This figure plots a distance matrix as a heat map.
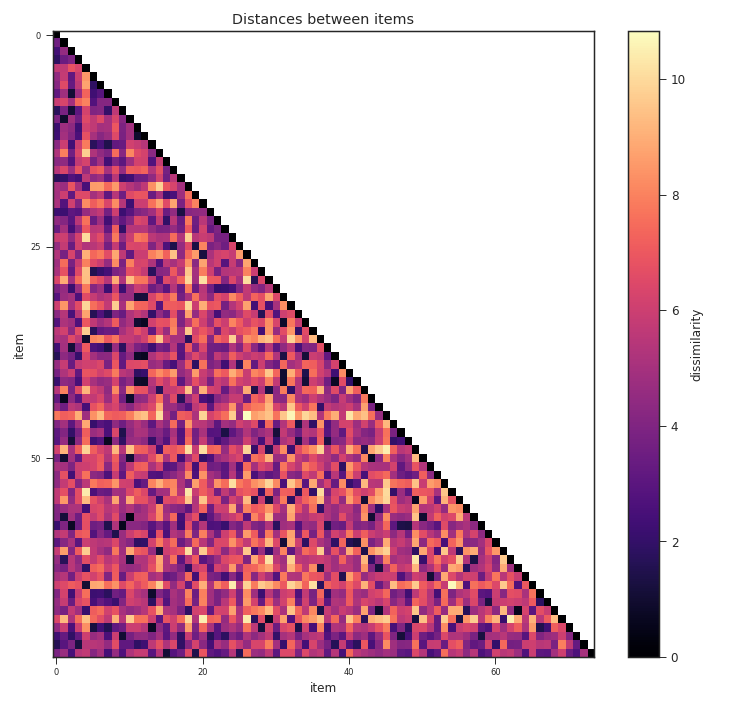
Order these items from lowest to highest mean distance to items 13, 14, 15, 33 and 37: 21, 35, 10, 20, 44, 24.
35, 21, 24, 10, 44, 20
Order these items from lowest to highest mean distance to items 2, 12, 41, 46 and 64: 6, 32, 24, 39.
6, 39, 24, 32
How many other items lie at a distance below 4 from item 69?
9
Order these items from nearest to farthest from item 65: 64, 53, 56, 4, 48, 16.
4, 56, 16, 53, 64, 48
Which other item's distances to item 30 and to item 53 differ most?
24
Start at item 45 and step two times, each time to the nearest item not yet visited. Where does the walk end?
25
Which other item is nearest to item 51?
64
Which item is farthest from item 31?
45
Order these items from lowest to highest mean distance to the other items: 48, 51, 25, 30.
48, 30, 25, 51
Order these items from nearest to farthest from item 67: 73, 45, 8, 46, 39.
8, 73, 46, 39, 45
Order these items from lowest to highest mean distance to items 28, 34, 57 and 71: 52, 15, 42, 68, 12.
12, 15, 52, 68, 42
